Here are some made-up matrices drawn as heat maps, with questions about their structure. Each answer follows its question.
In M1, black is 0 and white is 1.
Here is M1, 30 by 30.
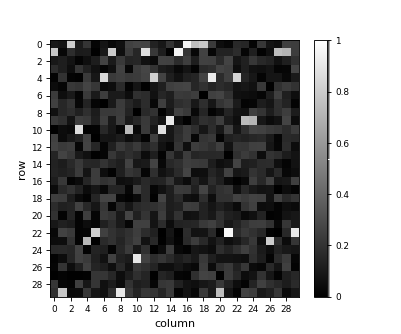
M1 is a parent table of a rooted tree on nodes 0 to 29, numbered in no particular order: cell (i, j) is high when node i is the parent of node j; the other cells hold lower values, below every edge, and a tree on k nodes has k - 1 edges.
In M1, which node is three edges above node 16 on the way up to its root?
29
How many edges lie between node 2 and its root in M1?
9
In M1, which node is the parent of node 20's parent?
22
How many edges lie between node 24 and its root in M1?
3
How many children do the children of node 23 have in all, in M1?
4
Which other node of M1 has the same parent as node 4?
26
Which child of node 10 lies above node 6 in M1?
9
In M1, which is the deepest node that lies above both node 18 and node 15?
1
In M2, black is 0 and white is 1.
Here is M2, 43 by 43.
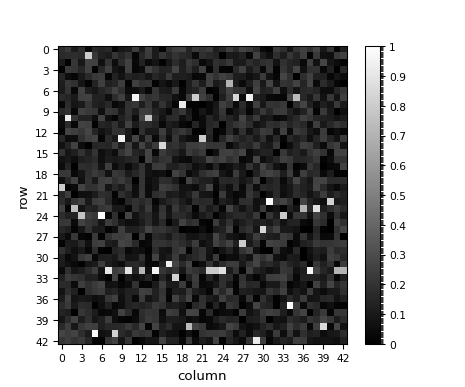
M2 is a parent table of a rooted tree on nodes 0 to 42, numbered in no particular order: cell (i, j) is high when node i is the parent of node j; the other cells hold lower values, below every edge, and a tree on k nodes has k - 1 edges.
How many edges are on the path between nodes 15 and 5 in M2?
4
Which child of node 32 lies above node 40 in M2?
22
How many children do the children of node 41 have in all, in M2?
2
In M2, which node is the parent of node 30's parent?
7
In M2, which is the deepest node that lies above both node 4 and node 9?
10
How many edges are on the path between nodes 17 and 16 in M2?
6
